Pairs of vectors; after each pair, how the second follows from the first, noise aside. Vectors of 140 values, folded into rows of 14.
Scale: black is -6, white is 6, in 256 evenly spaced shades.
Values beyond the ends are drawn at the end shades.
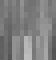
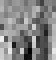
negated, scaled up.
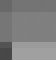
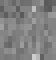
wrapped around, negated, partly zeroed.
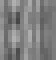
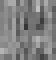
reversed, negated.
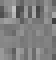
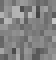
sign-scrambled.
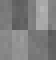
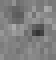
wrapped around, negated, partly zeroed.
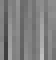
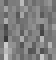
sign-scrambled.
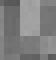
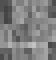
wrapped around, negated.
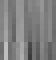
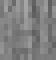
reversed, negated, shrunk.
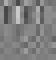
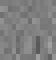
reversed, negated, shrunk.
